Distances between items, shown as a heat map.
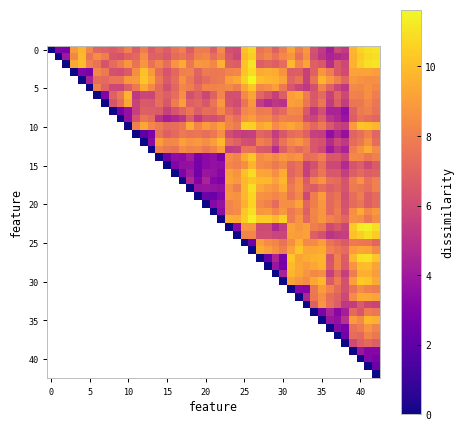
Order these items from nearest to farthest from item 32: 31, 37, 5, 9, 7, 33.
31, 33, 5, 37, 9, 7
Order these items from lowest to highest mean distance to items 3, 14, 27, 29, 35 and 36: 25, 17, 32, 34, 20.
34, 20, 17, 32, 25
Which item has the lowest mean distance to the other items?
38
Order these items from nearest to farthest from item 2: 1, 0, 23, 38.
0, 1, 38, 23
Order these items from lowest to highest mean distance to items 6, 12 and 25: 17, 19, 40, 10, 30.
30, 40, 19, 17, 10
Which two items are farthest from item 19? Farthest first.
26, 25
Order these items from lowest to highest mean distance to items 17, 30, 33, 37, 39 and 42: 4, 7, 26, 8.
8, 7, 4, 26
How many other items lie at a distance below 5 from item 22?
8
